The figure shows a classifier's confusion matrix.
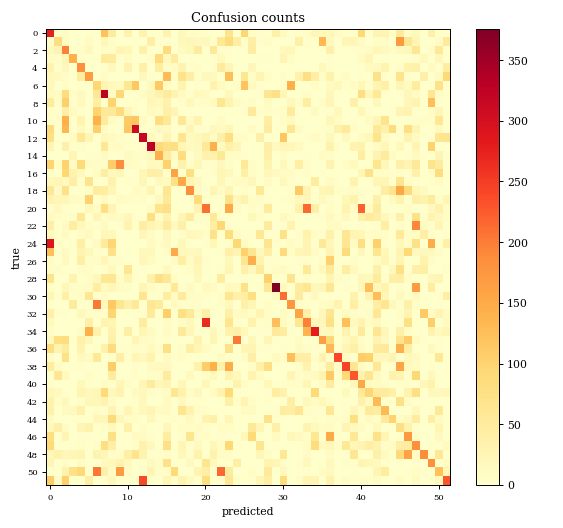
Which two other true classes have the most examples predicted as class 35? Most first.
1, 24
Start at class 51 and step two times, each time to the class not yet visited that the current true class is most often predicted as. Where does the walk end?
30
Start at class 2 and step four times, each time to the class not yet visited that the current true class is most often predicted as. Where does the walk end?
31
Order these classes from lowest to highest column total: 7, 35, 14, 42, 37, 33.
37, 35, 14, 33, 7, 42
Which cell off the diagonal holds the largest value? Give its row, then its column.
24, 0
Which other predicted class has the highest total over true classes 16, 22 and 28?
47
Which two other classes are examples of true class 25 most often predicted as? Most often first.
16, 0
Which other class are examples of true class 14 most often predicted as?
17
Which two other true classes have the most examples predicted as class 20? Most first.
33, 38
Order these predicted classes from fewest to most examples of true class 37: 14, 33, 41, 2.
14, 33, 2, 41
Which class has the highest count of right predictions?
29
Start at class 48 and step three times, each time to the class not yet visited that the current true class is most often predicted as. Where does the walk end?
45
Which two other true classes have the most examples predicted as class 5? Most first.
34, 19
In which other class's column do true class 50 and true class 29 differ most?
22
